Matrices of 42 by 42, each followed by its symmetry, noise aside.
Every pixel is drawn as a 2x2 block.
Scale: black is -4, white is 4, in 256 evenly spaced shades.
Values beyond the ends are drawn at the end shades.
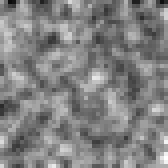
no symmetry.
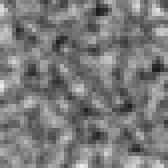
symmetric across the other diagonal.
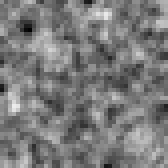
symmetric.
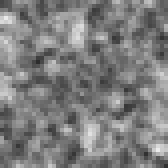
same after a half turn.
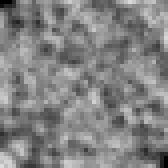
symmetric across the other diagonal.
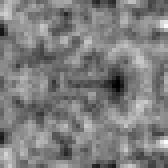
mirrored top to bottom.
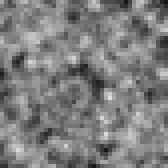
symmetric across the other diagonal.
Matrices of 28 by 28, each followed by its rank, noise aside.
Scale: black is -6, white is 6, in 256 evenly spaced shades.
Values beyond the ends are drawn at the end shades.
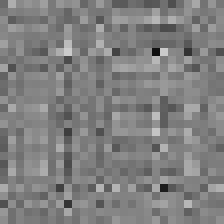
three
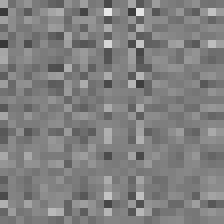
two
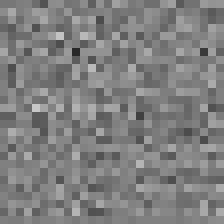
six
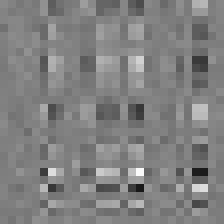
one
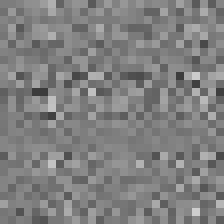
four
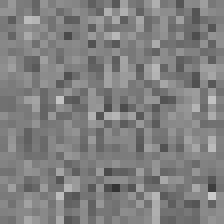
four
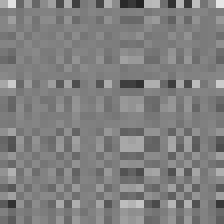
one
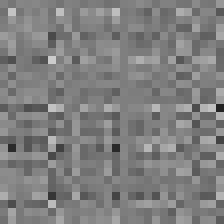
three
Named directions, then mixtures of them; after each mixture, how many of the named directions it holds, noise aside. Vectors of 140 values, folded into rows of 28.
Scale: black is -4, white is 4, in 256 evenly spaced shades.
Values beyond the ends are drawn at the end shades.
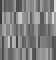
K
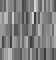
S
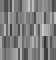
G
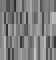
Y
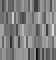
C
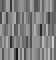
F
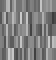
two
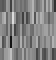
four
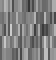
one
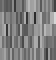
three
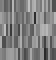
two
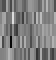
four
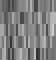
two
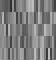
three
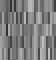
three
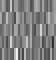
one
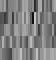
one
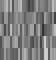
one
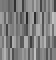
two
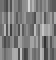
one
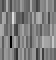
three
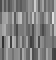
two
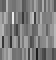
two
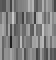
four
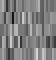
four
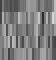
two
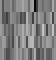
three
